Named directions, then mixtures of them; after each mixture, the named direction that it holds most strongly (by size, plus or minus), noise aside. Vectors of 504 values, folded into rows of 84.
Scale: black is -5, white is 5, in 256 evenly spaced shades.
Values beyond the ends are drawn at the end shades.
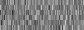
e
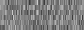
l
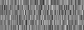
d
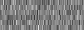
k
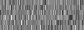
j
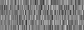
d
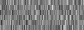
e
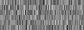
d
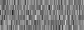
e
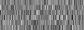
e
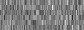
e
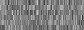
l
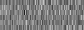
d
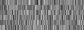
l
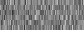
e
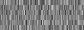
d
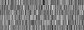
d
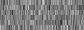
l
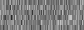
j
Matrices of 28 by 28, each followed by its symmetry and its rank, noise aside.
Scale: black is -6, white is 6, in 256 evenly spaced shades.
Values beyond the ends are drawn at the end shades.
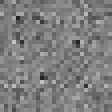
symmetric, rank six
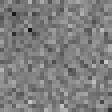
symmetric, rank six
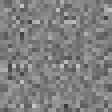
no symmetry, rank seven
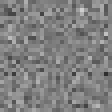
no symmetry, rank seven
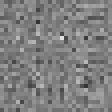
no symmetry, rank seven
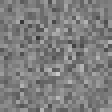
symmetric, rank seven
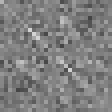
symmetric, rank seven
